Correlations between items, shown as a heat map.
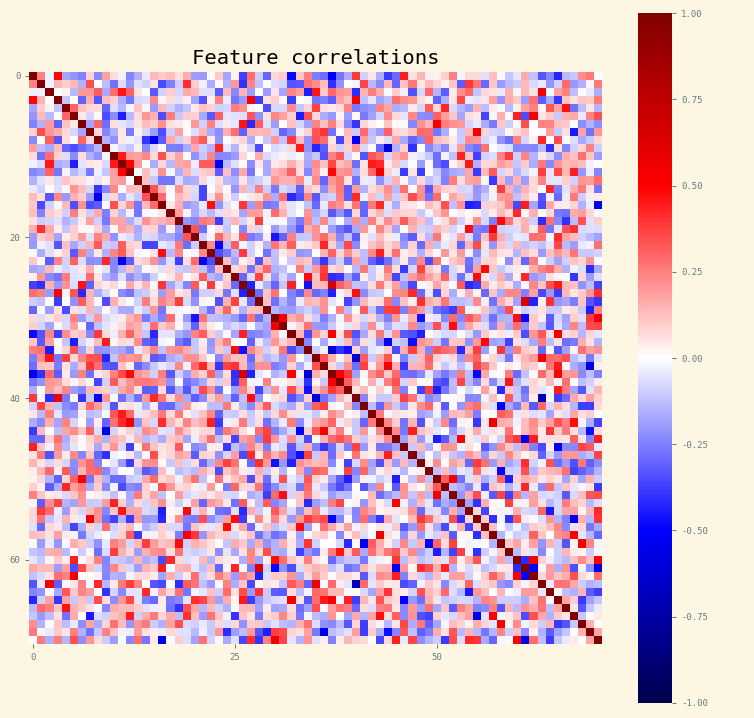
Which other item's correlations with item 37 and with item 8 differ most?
38
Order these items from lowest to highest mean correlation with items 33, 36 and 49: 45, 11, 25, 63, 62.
62, 45, 11, 63, 25
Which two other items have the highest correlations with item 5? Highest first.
62, 60
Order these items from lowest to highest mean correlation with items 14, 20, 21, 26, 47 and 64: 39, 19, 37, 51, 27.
27, 19, 39, 51, 37
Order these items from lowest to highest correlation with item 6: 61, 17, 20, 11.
11, 17, 20, 61
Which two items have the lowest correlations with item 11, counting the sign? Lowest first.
23, 5
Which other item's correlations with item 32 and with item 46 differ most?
65
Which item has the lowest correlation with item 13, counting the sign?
57
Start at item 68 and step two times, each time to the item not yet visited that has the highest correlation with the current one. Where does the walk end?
18
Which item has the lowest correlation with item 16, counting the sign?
70
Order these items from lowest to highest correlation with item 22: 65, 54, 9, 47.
9, 54, 47, 65
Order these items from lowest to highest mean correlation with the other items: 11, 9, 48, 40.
9, 40, 48, 11
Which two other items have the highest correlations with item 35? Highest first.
63, 2
